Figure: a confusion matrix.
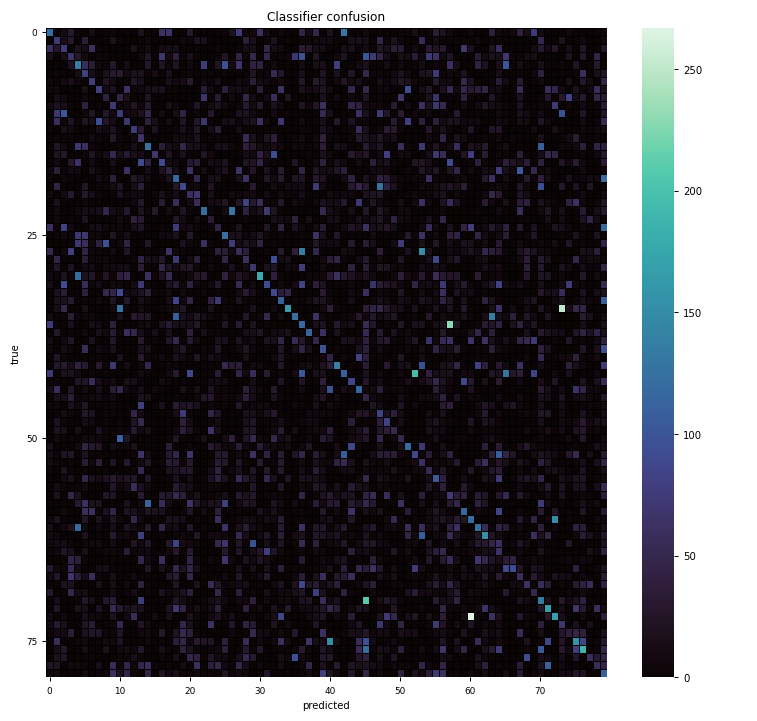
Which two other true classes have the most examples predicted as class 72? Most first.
60, 9
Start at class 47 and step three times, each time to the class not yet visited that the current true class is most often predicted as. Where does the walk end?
45
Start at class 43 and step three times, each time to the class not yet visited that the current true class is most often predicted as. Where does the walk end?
31
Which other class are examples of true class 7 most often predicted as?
51
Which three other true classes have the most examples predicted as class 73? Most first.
34, 10, 32
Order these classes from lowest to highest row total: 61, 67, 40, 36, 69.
40, 69, 67, 36, 61
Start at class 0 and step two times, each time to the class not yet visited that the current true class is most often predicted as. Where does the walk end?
52
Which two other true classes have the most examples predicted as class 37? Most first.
75, 78
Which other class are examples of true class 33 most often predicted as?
79
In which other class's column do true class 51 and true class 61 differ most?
4
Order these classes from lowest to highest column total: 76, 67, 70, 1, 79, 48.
48, 1, 67, 76, 70, 79
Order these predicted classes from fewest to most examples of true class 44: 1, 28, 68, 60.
68, 60, 28, 1
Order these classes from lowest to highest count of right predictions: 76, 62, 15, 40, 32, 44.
40, 15, 32, 44, 62, 76
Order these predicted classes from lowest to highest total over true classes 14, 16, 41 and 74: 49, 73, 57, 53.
49, 73, 57, 53
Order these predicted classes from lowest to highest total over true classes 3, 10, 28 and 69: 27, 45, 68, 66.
66, 68, 27, 45
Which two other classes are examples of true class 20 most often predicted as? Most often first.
21, 63
